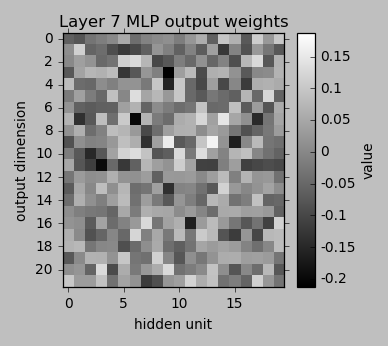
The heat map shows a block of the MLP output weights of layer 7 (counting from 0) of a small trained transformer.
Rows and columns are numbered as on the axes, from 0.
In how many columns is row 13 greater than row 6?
12
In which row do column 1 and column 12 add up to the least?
11
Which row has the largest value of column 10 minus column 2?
10
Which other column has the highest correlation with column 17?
2
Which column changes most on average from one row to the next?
6
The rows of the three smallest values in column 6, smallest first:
7, 1, 3
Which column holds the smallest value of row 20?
4
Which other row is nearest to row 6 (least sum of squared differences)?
0
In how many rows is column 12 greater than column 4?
13
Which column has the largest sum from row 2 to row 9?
5
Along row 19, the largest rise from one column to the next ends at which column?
8
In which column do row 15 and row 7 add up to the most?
14
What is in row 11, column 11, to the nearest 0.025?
0.05
